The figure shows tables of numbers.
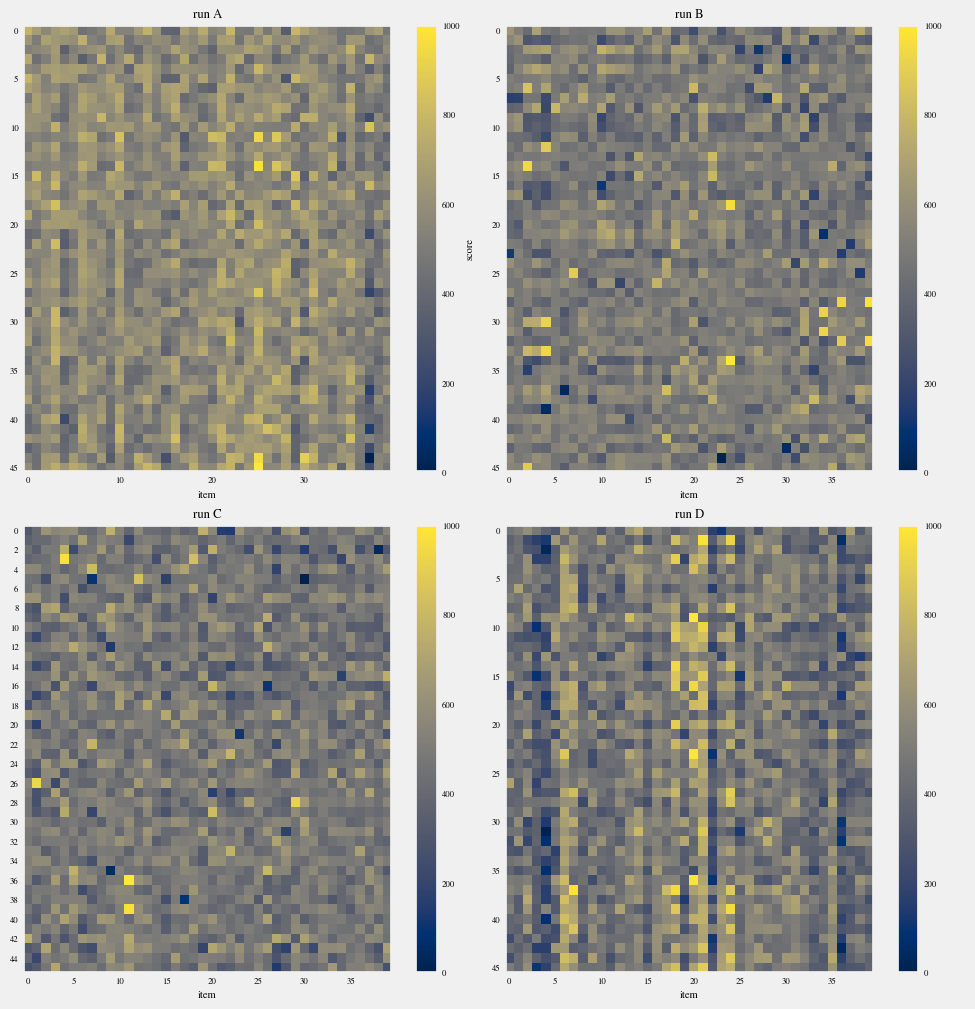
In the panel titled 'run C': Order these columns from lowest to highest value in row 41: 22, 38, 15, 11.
15, 22, 11, 38
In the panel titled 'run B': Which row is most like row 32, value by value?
28
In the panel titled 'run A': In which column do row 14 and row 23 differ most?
25
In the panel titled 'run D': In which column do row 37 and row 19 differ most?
18
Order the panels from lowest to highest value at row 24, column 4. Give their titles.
run D, run A, run B, run C
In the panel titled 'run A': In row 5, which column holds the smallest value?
28
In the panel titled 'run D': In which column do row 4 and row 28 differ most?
24
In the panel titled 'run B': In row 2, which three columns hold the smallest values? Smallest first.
27, 25, 30
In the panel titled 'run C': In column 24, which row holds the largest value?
28
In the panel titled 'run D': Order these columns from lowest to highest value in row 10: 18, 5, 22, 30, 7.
30, 22, 7, 5, 18
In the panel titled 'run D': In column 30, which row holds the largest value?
16
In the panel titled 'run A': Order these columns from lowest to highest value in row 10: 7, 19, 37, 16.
16, 7, 19, 37
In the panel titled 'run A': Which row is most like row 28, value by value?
23
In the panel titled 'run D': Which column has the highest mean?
21
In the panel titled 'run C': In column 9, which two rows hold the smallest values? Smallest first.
35, 12
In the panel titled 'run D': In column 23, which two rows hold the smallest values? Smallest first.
0, 13
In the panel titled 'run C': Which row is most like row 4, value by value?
22
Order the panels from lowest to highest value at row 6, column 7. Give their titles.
run C, run B, run A, run D
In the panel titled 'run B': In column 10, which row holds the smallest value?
16
